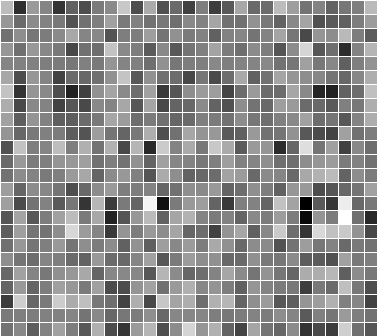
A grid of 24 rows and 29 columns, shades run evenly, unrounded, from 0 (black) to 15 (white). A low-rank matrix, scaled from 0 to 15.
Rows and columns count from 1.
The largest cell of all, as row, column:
16, 27
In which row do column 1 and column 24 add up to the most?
4
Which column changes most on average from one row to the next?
24
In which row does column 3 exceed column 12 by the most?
11
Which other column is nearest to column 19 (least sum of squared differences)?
10
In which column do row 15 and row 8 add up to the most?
12
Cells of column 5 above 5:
20
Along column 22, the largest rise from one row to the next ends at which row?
15
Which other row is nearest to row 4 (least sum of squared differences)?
2
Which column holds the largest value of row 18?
17
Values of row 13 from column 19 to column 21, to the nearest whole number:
9 6 8
